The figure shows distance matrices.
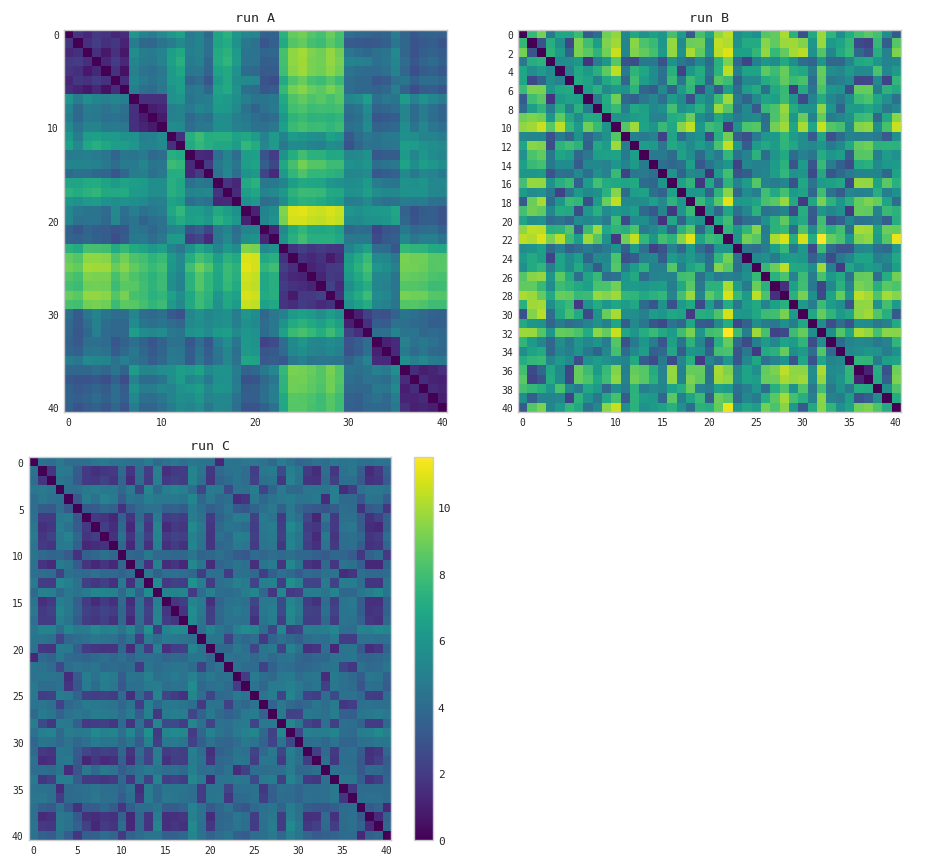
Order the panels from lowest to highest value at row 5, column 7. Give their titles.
run C, run A, run B
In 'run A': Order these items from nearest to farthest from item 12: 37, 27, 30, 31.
30, 31, 27, 37
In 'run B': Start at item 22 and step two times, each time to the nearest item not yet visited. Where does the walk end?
26
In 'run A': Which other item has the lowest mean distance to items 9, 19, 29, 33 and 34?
35
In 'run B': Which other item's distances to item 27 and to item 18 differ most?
28
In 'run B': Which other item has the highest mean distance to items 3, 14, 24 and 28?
22
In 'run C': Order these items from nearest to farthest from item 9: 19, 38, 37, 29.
38, 37, 19, 29
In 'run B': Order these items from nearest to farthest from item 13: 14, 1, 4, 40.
14, 40, 4, 1
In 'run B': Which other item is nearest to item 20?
15
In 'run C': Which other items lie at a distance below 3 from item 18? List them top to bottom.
14, 27, 29, 30
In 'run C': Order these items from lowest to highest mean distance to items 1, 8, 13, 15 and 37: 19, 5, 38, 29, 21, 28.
38, 28, 5, 21, 19, 29
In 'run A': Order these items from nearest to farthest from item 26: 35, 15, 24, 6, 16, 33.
24, 35, 33, 16, 15, 6
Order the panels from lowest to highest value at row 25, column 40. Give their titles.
run C, run B, run A
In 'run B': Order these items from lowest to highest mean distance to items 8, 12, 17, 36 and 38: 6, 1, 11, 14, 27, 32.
11, 14, 1, 6, 27, 32
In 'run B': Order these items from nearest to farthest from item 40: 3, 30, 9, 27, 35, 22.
30, 3, 35, 27, 9, 22
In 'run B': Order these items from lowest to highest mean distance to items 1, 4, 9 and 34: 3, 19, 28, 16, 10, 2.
3, 2, 19, 16, 10, 28
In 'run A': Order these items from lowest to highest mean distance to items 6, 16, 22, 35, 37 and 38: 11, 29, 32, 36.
36, 32, 11, 29
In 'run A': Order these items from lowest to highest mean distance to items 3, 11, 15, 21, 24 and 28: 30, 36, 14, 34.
34, 30, 14, 36
